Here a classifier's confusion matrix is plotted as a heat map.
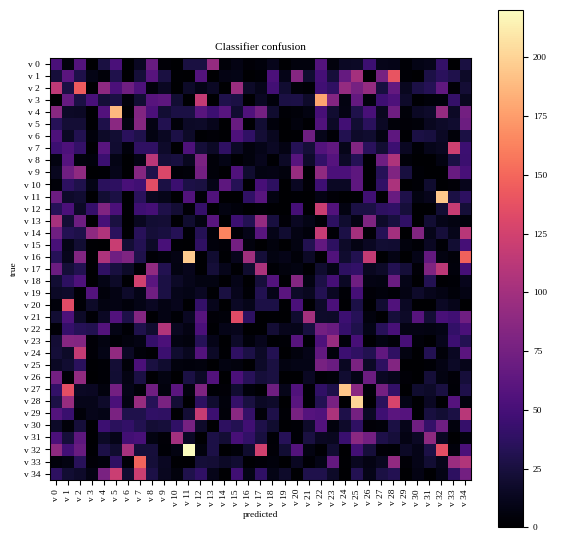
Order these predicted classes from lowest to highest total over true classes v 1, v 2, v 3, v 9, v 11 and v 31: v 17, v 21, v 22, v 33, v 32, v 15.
v 21, v 17, v 33, v 15, v 32, v 22
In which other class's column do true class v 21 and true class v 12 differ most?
v 15
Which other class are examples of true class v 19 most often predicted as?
v 8
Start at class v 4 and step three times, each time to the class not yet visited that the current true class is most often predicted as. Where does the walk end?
v 33
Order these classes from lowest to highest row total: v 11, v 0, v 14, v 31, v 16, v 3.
v 0, v 11, v 31, v 3, v 16, v 14
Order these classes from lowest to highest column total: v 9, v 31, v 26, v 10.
v 10, v 31, v 26, v 9
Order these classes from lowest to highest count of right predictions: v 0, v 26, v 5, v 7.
v 7, v 0, v 26, v 5
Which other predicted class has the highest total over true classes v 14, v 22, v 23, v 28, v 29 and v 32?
v 25
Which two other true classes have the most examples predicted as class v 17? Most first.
v 32, v 13
